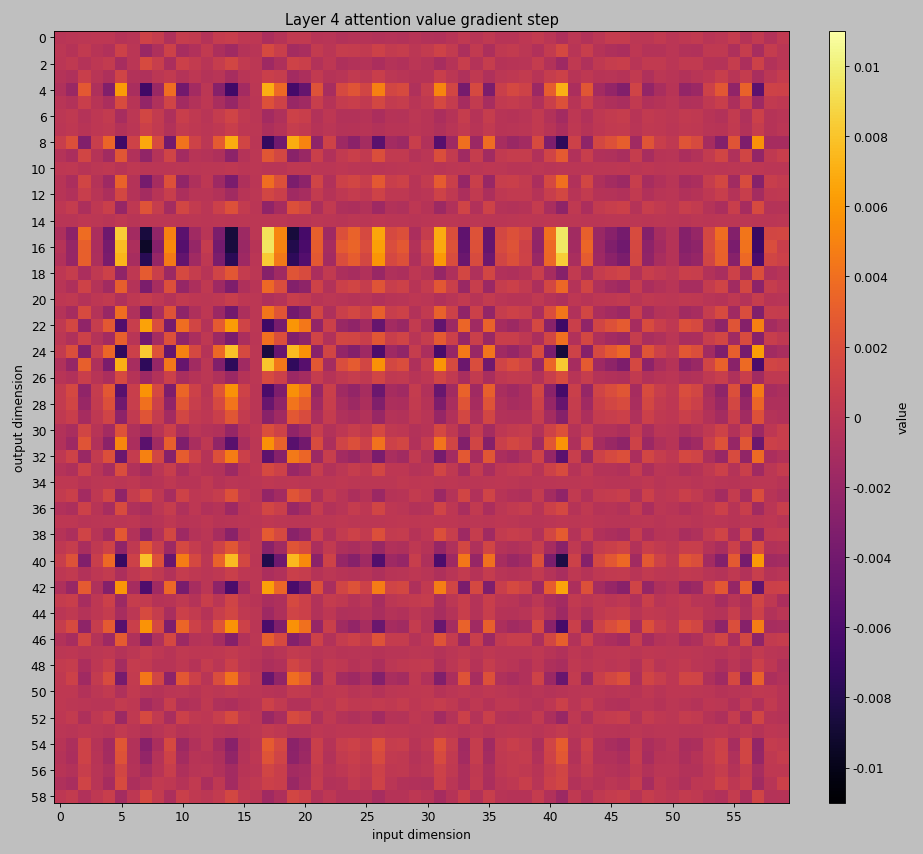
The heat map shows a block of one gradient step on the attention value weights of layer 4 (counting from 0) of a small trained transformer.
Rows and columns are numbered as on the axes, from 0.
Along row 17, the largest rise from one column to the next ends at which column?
5
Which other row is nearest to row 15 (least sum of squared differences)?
16
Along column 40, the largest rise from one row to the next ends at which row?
25
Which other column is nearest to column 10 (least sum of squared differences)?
33
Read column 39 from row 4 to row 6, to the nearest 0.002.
-0.002 0 0
